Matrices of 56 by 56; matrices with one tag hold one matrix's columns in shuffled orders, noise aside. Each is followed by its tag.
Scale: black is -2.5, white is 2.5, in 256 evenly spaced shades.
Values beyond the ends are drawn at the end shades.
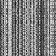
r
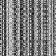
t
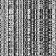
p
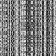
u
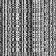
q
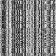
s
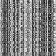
q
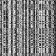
s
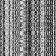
u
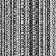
r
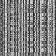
q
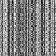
q
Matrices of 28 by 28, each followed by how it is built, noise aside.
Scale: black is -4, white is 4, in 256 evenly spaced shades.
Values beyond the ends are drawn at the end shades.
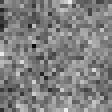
smooth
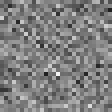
Toeplitz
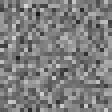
noise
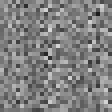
repeating rows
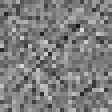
Hankel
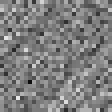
Hankel
